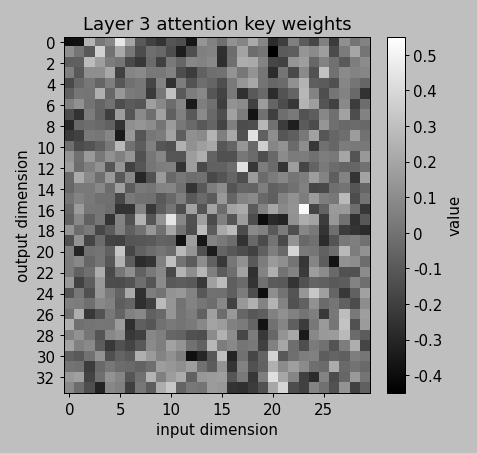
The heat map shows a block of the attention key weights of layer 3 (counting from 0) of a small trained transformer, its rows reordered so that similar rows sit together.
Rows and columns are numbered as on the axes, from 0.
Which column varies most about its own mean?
20
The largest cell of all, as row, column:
16, 23
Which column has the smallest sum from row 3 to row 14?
15
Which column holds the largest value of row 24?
24
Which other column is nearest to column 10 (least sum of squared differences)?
9
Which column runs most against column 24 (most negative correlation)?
19
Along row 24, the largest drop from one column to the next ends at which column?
7
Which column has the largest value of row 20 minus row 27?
22
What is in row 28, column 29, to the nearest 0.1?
-0.1
